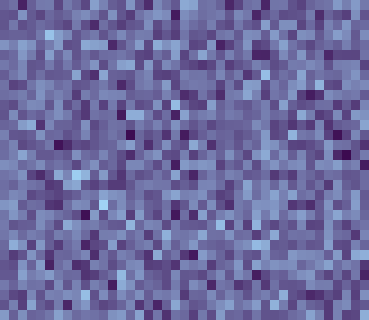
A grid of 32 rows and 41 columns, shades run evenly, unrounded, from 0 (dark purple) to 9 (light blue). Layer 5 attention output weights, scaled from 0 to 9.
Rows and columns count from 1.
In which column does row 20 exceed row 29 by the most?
13
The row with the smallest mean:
14
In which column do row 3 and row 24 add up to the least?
11
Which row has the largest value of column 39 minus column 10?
22
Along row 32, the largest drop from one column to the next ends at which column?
17
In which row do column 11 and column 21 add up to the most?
1
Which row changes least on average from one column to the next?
20
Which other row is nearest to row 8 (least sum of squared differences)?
3
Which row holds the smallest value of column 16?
31
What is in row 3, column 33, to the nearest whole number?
6
